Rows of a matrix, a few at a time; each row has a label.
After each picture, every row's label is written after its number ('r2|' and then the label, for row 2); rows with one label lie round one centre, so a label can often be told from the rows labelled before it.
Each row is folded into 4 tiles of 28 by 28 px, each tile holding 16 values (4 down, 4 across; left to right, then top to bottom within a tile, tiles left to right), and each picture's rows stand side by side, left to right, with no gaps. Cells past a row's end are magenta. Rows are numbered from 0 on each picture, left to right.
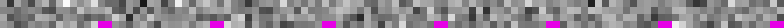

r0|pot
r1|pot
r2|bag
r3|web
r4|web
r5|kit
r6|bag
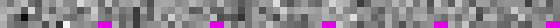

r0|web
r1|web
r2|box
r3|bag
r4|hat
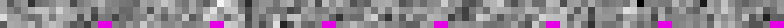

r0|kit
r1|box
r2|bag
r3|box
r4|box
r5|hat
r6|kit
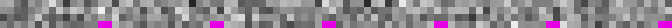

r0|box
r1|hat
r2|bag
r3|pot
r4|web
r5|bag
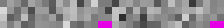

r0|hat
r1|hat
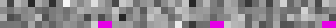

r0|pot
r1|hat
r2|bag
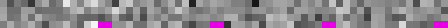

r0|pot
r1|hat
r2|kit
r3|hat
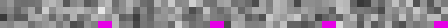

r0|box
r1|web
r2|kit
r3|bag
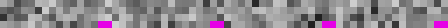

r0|box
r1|bag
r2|kit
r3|web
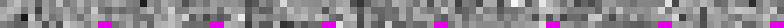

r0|web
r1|kit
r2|bag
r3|bag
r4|pot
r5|box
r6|hat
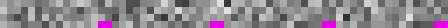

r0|web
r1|box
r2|hat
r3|hat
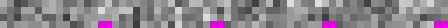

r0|box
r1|web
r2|pot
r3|pot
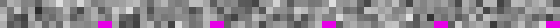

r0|web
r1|web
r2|box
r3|kit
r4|pot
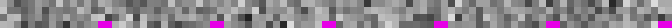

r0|bag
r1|bag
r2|web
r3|kit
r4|hat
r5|pot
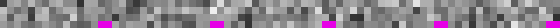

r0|hat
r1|box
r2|web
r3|web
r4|web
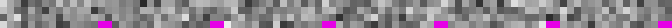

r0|bag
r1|kit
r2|bag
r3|box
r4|pot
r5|hat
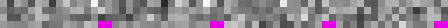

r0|pot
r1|pot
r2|bag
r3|web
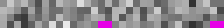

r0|web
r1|hat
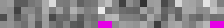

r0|box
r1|pot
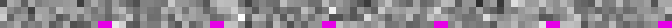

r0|hat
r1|bag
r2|bag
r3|box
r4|pot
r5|bag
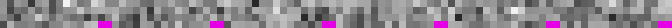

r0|pot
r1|web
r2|kit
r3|web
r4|hat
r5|box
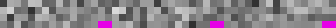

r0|hat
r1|hat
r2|pot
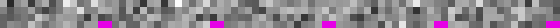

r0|pot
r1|pot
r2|box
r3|web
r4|hat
